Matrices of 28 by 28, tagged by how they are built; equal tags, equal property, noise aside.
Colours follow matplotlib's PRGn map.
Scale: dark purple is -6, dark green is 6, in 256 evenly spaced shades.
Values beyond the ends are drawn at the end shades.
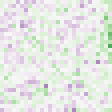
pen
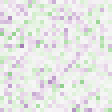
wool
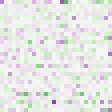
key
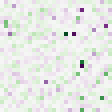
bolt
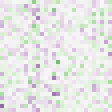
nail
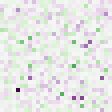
bolt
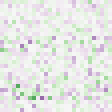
key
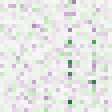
nail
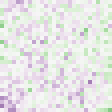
pen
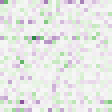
key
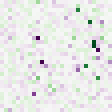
bolt
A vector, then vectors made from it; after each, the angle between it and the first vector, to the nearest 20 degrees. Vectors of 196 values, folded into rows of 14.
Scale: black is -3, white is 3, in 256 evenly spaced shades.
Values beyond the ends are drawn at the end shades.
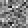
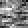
60 degrees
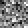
100 degrees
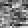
60 degrees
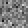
140 degrees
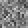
80 degrees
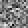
140 degrees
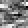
80 degrees
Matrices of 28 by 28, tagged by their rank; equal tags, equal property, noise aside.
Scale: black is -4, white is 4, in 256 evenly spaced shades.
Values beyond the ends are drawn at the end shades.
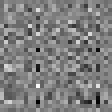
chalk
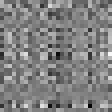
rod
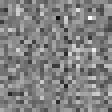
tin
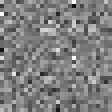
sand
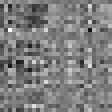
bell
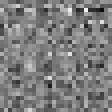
chalk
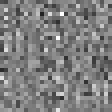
sand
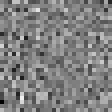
sand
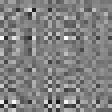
rod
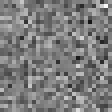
sand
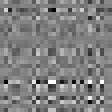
rod
